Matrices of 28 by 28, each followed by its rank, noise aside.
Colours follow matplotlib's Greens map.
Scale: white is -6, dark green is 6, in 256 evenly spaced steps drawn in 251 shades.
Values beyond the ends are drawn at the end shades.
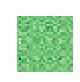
three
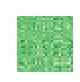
four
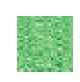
four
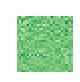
four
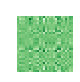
two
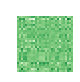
three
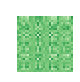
two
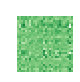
four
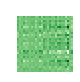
two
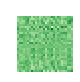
four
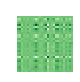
one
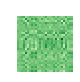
three
